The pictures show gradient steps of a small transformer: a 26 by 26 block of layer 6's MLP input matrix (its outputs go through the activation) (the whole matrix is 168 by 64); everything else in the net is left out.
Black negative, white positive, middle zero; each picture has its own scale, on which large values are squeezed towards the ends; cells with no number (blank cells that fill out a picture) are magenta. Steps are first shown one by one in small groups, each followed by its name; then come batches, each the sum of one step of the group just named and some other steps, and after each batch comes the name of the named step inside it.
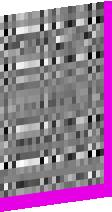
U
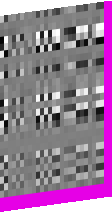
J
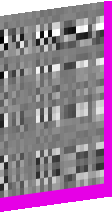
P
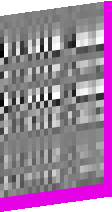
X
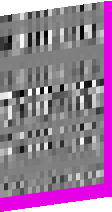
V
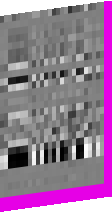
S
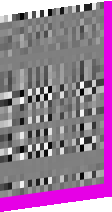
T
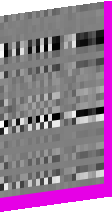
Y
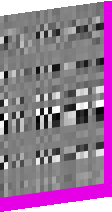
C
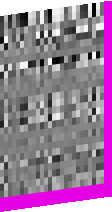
P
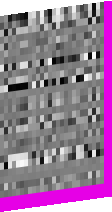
U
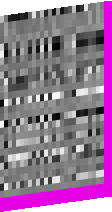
Y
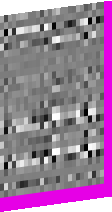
U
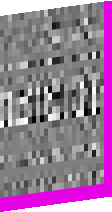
V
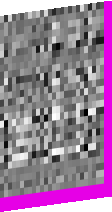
T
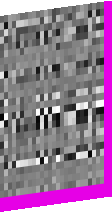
C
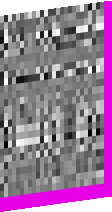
P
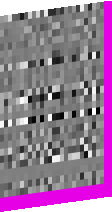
T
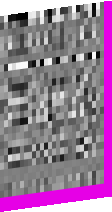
S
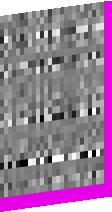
P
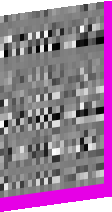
Y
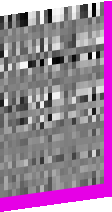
X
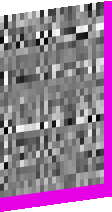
P
